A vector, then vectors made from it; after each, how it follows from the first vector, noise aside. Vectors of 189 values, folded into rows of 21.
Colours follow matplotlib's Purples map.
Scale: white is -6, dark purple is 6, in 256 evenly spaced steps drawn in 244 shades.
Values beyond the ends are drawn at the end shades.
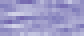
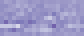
wrapped around, negated, partly zeroed.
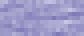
reversed, shrunk.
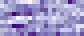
negated, scaled up.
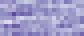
negated.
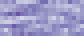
negated.
